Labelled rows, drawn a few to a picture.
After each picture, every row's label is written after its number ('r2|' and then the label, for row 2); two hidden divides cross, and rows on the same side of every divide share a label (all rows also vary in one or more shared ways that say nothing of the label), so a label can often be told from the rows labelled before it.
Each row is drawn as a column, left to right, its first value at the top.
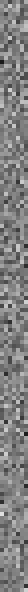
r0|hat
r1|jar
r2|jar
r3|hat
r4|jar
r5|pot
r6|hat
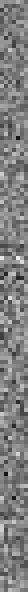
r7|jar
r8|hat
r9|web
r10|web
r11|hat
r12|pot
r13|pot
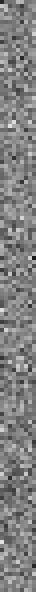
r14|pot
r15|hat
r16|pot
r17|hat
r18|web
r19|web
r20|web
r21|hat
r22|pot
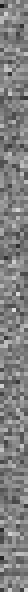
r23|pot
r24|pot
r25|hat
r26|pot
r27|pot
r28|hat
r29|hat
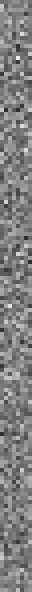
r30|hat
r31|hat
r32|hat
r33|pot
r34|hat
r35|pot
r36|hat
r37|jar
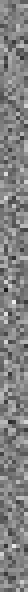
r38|hat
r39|pot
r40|web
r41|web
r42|hat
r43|hat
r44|hat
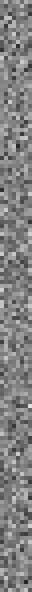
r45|jar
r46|pot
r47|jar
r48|jar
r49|pot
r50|jar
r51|jar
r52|web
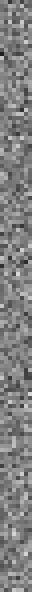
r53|hat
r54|web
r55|pot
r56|jar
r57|web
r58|hat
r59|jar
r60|web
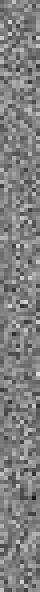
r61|web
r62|pot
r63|hat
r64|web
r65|pot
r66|pot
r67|web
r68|jar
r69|web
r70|pot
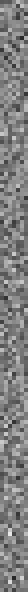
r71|hat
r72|hat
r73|pot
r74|web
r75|jar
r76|hat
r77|jar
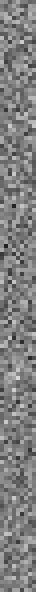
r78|web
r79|pot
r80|hat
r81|hat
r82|pot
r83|jar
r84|jar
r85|pot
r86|pot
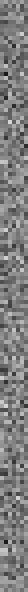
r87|jar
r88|jar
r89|pot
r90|web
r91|hat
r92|pot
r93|web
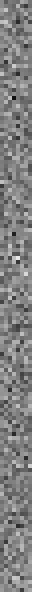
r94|pot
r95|hat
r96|web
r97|hat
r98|jar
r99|web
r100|web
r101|web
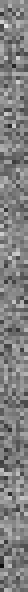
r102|pot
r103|jar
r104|jar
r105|pot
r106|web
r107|hat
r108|pot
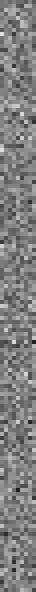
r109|jar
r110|hat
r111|jar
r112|pot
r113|hat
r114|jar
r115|hat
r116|jar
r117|web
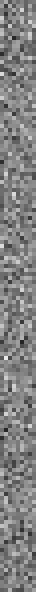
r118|pot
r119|jar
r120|jar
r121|hat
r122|pot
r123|hat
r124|jar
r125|hat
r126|jar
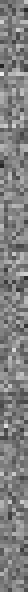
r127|pot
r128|hat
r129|web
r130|pot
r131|pot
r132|pot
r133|web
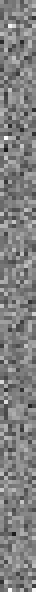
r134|jar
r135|pot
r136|jar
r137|jar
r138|jar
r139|web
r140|pot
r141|pot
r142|jar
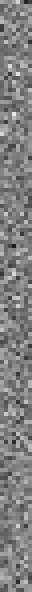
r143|hat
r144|hat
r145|hat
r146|web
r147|web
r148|web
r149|hat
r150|hat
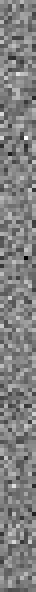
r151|pot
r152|web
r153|web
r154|pot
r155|pot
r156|pot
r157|pot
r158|web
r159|jar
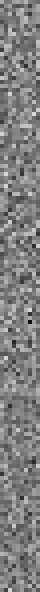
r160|jar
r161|pot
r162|hat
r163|jar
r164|web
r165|pot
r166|pot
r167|jar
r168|pot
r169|hat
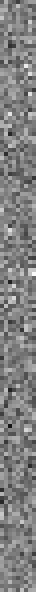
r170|pot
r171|pot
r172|web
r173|web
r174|pot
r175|web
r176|jar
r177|pot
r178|web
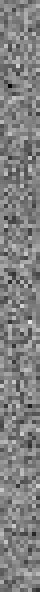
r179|web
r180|hat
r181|hat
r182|jar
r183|jar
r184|web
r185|pot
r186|pot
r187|hat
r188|pot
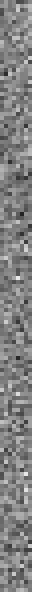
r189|hat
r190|jar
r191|pot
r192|web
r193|hat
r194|pot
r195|jar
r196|hat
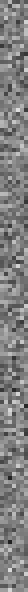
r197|web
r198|hat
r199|jar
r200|pot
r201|jar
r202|jar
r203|hat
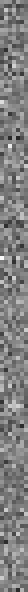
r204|hat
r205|hat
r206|web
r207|jar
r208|web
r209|jar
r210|pot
